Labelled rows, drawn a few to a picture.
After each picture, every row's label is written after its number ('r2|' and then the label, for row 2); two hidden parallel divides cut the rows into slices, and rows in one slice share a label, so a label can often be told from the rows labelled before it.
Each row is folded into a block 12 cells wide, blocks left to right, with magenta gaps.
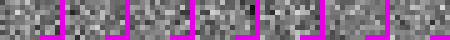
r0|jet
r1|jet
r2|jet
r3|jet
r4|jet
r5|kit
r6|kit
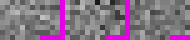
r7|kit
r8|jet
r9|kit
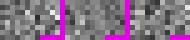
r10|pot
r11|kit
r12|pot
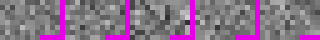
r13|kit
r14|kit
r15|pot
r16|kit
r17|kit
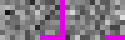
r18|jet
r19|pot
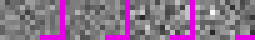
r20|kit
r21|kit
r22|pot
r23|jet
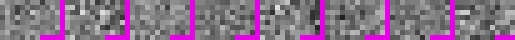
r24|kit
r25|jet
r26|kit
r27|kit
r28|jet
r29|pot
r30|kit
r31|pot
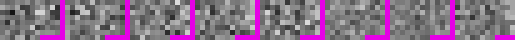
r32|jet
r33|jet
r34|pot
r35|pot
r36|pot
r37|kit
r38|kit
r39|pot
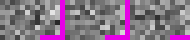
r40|pot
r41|pot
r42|pot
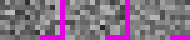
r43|pot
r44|jet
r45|kit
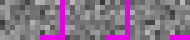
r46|kit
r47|kit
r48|kit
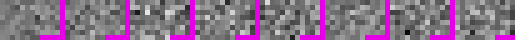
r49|kit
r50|kit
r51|jet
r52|jet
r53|pot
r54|kit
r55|jet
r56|jet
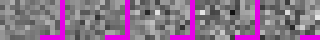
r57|kit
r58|kit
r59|pot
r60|pot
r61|pot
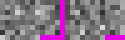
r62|jet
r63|pot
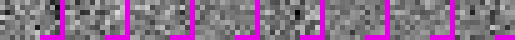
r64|jet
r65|pot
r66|jet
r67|kit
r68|pot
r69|kit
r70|kit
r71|pot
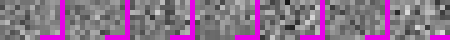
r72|kit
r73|kit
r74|pot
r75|kit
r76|pot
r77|kit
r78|jet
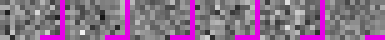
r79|jet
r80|pot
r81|kit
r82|pot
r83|jet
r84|kit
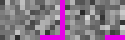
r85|pot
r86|pot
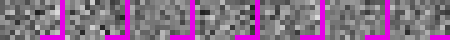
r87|pot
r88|jet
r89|kit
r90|jet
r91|pot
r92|kit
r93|jet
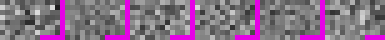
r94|jet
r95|kit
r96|pot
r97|jet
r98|kit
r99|jet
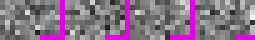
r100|pot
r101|jet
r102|pot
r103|pot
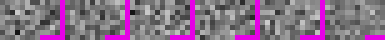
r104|jet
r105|pot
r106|jet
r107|jet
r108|pot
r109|kit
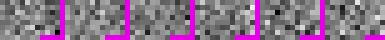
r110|jet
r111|jet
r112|jet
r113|pot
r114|pot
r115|pot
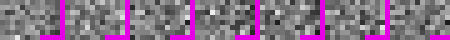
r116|jet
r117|pot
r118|pot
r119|jet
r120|jet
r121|pot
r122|pot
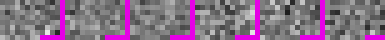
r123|jet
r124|kit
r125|kit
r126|pot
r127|jet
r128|jet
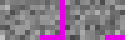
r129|kit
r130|kit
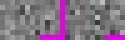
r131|kit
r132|kit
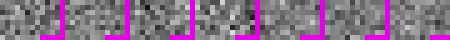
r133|jet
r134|kit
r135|pot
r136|jet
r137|kit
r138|kit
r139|kit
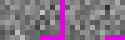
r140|kit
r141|kit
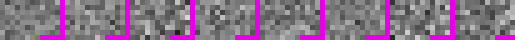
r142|kit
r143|kit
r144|pot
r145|kit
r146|kit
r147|kit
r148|pot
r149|pot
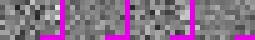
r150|pot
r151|kit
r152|pot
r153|kit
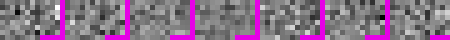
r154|pot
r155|pot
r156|kit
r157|kit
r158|jet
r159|jet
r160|pot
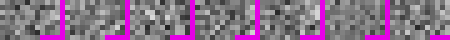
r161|pot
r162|jet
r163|jet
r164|pot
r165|pot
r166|kit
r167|pot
